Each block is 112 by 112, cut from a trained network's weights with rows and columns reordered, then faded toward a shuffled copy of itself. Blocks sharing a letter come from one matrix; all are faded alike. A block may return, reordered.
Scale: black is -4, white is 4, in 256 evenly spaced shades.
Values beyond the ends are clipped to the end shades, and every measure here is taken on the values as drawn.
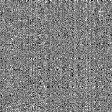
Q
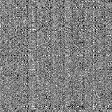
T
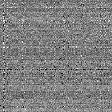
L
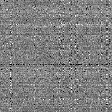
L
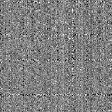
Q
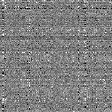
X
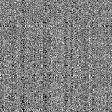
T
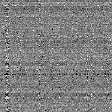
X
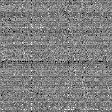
L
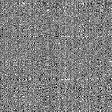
Q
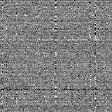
L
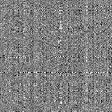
T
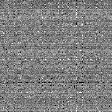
L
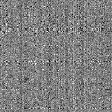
Q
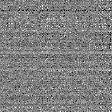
X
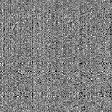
T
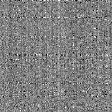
Q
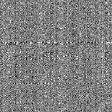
T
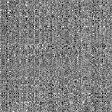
T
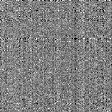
T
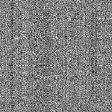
T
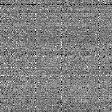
L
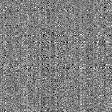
Q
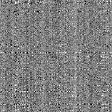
Q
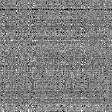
L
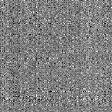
Q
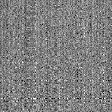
T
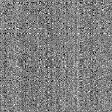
Q
